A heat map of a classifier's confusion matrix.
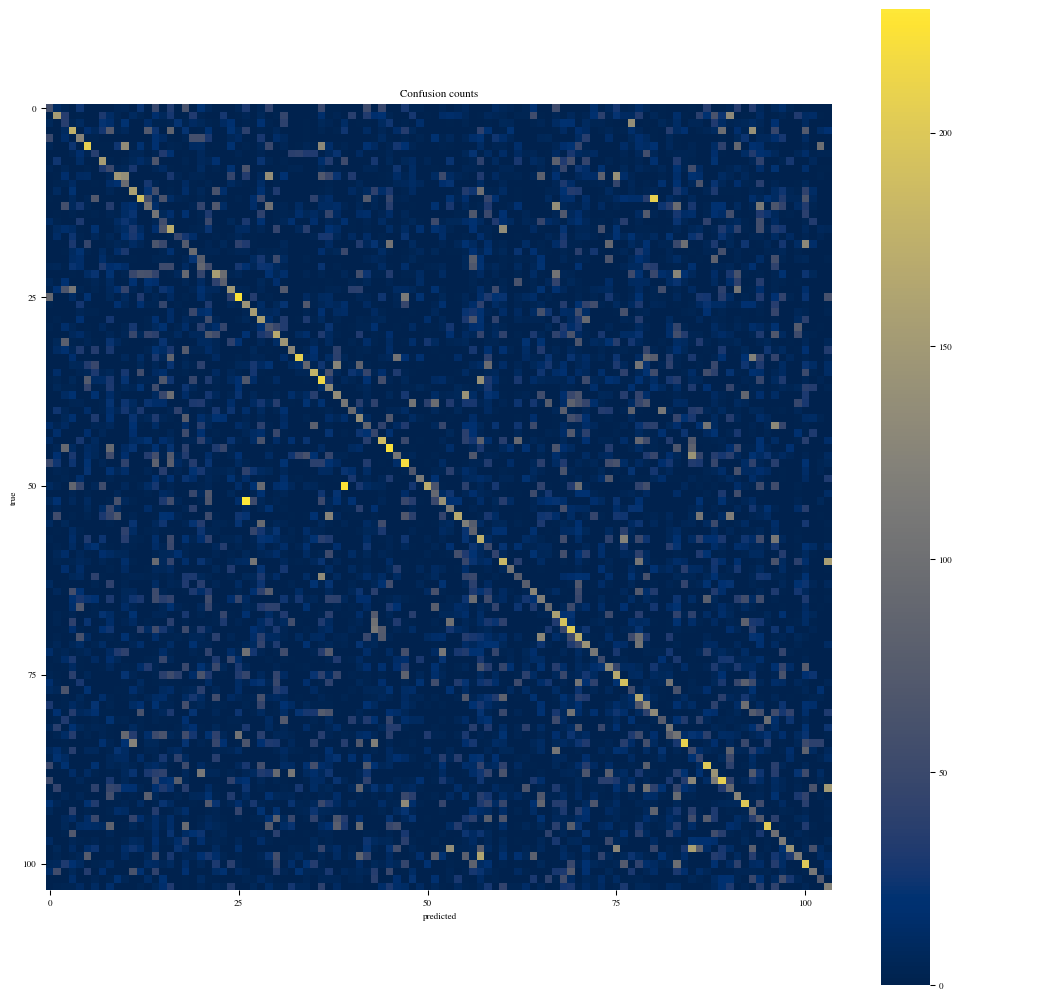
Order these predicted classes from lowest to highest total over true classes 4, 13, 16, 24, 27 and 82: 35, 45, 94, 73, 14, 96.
35, 14, 45, 73, 96, 94
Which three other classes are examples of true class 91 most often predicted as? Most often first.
83, 13, 65
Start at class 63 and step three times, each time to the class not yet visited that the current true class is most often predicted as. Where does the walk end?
56
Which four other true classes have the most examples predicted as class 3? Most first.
24, 50, 96, 64
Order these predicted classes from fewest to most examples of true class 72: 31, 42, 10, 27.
42, 27, 10, 31
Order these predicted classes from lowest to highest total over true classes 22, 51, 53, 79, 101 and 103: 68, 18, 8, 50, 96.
50, 96, 8, 68, 18
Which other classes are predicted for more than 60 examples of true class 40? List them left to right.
68, 77, 81
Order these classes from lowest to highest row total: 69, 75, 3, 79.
79, 69, 75, 3
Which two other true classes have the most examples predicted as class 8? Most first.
45, 95
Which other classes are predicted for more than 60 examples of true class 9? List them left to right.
10, 29, 36, 65, 73, 75
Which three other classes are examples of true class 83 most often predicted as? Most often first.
25, 10, 82
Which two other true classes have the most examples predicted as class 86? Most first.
54, 98
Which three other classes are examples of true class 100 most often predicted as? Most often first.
83, 56, 76
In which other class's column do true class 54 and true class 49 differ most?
37
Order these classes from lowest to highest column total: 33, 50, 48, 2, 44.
50, 33, 48, 2, 44
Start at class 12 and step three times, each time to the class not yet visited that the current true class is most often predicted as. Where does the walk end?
43
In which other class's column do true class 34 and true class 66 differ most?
38
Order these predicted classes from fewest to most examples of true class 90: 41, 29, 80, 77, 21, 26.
29, 21, 26, 80, 77, 41
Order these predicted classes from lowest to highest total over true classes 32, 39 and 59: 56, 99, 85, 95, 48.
85, 95, 99, 56, 48
